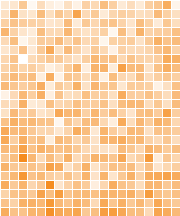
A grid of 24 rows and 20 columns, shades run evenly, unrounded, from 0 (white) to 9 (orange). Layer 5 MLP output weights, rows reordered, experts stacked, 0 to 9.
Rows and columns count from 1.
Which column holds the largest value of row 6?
6
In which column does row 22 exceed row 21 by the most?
7
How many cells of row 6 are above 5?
3
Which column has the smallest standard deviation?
2
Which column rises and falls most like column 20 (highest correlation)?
15
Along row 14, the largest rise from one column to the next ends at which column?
14
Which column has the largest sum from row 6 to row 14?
11
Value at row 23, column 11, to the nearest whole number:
3
